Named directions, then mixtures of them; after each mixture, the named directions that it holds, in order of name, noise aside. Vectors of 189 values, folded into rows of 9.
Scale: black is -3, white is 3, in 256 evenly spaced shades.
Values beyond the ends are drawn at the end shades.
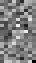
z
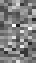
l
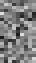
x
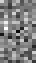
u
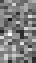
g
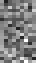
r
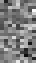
l, r.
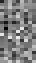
u.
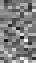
r.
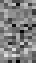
g, l.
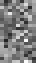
r, z.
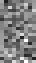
r.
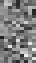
l, r, x.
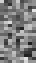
l, r, u.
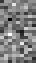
g.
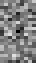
g, u, x.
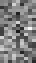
g, l, u.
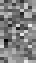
r, x, z.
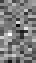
g, z.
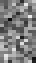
g, r, z.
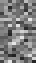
g, r, z.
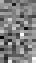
g, x.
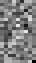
z.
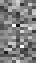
l.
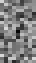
u, x.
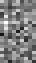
u.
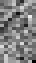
g, z.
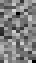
g, u, z.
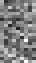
r.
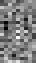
u, z.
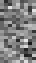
l, r.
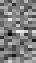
g, z.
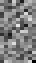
u, z.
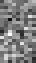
g.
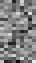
l, z.
